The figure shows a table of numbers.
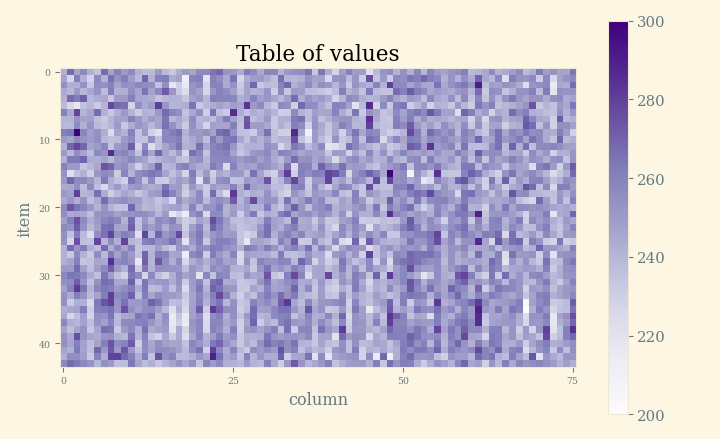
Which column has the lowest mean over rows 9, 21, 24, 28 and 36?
18
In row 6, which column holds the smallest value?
58
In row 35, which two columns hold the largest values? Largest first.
61, 22
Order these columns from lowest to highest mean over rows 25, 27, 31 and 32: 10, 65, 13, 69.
65, 13, 69, 10
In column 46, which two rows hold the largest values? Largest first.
16, 30
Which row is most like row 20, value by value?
43
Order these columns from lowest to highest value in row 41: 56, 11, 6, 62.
11, 56, 6, 62
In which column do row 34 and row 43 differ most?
68
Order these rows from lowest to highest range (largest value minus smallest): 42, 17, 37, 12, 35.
17, 12, 37, 42, 35
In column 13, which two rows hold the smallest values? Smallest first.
11, 9
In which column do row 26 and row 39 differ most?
70
